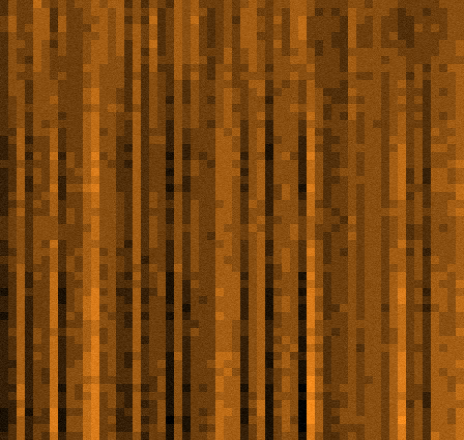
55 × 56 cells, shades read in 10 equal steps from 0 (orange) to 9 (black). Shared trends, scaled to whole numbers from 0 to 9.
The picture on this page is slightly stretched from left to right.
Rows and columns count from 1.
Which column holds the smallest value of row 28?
12
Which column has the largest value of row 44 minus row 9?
37
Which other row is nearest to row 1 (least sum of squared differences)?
7
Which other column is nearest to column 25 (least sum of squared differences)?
47
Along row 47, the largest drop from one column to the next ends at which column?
38
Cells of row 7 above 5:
6
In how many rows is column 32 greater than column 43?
8
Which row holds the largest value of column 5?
53
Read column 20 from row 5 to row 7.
6 6 6
